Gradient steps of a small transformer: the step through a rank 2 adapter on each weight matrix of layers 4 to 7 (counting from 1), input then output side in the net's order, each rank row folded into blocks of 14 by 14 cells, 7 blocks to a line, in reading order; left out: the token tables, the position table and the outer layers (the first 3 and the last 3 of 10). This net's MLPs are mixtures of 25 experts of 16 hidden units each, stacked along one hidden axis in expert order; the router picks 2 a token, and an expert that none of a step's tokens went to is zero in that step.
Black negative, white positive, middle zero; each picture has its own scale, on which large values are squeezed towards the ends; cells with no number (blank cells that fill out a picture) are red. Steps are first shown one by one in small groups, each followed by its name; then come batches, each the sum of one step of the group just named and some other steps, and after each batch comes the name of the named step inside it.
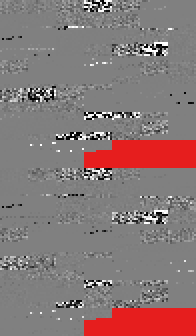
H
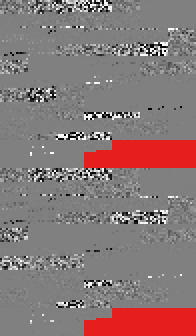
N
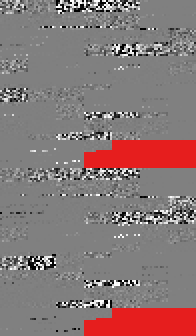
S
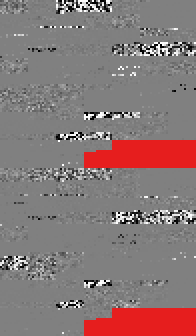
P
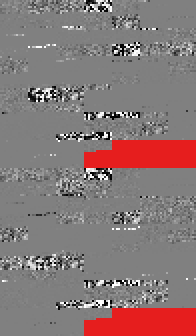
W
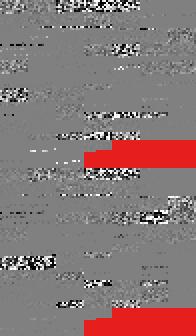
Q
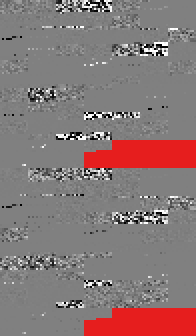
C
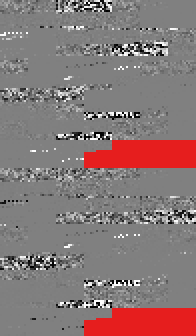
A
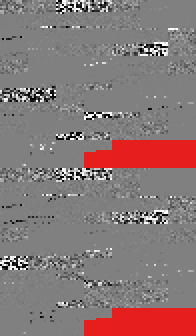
C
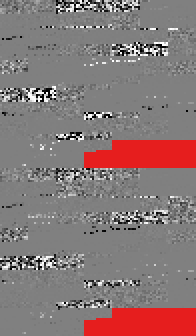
C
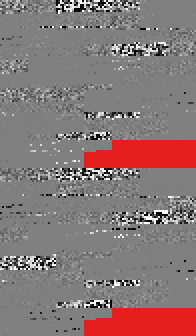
S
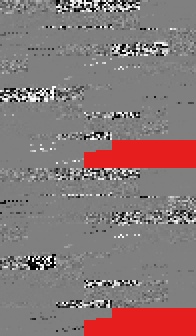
S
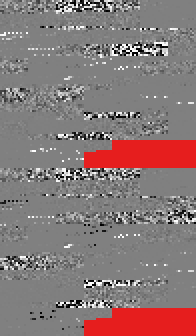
A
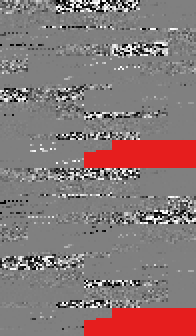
Q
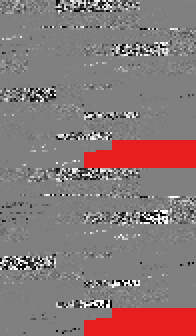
S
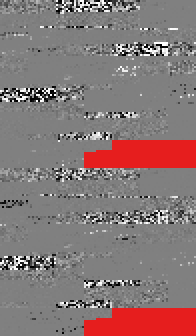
P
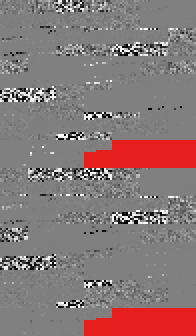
N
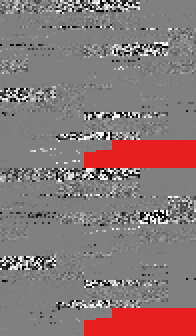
Q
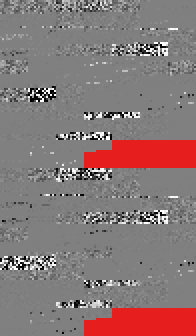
N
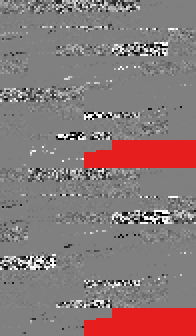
N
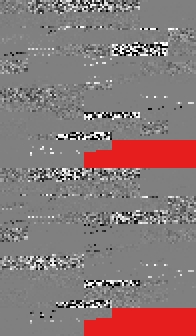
N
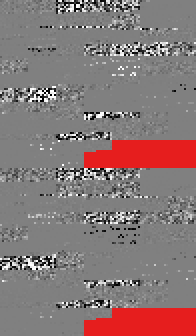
P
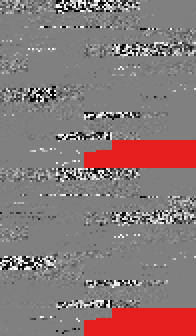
S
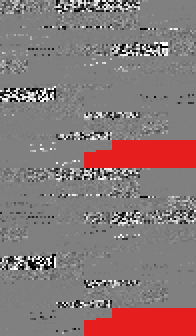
S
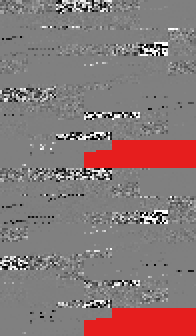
C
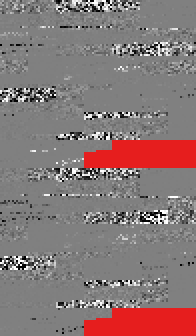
Q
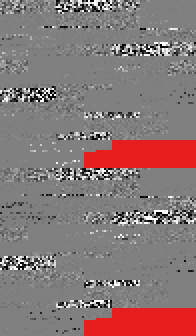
S
